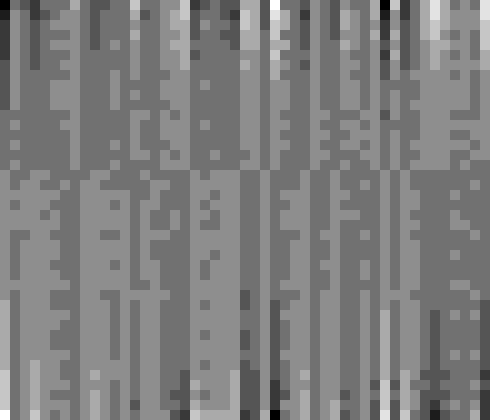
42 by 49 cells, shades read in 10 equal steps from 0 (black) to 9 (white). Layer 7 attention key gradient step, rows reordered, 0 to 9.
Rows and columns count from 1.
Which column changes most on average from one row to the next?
29
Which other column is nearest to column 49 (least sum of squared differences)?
44
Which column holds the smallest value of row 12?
39
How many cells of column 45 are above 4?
17
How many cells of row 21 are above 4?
21
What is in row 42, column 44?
1
